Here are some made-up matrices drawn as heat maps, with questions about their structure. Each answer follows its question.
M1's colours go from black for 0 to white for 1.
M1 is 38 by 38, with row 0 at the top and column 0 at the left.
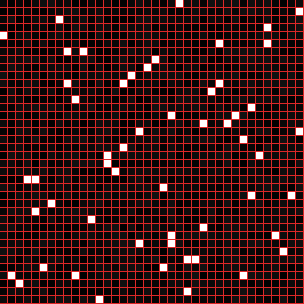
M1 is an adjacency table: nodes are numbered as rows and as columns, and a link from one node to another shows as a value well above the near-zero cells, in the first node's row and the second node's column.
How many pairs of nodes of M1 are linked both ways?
3
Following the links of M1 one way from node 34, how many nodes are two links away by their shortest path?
4
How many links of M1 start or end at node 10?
4
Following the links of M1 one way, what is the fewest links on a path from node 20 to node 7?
5
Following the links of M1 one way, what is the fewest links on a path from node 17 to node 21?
2
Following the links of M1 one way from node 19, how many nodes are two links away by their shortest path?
3
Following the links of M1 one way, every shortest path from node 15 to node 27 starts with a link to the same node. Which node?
node 25
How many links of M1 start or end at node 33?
4
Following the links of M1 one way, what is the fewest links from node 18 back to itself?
5
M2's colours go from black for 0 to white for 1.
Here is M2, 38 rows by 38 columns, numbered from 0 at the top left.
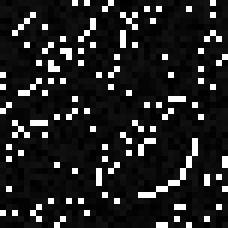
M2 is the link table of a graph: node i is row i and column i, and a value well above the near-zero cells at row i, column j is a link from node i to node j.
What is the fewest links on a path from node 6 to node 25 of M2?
5
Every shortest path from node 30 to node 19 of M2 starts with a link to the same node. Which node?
node 34
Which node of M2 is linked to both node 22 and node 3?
node 4
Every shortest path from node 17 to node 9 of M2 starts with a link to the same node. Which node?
node 26
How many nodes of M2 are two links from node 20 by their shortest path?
9
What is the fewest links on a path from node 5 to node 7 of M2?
2
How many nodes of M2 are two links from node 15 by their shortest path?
5
